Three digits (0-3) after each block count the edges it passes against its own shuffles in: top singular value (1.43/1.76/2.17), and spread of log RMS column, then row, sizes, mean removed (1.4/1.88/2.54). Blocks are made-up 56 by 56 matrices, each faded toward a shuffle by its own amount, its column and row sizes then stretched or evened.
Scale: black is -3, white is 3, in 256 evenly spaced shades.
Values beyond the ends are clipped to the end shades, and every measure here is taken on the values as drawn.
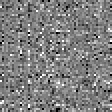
1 3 2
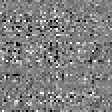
1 2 3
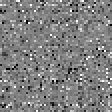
1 0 2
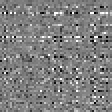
3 2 3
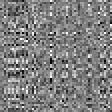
3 3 1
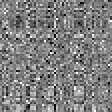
3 2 0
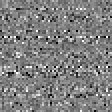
2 0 3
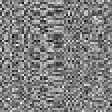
3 2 1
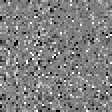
1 2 1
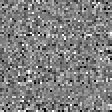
1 0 2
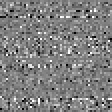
1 1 3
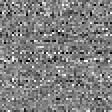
0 0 3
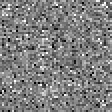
1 0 1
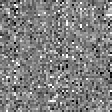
1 2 0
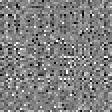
3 1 2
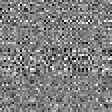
3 0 3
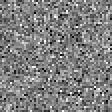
1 0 0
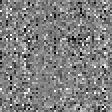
1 3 2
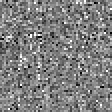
0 1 1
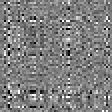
3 3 2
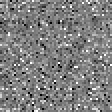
2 0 1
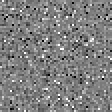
0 1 1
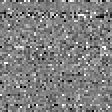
1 0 3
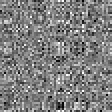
3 2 1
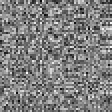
3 0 1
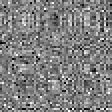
3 0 1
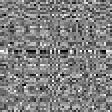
3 0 3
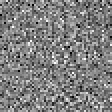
2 0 0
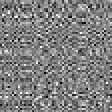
3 0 1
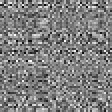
3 0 3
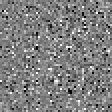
0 2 1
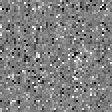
0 2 1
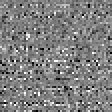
2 0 3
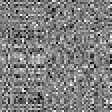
3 2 0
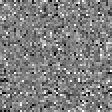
1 2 2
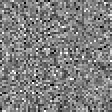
2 1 0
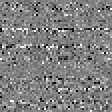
2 0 3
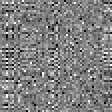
3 2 1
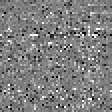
0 1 2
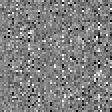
0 3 0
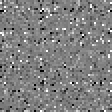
0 1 2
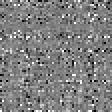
1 2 3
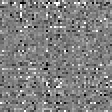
0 2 3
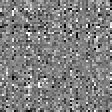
2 3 2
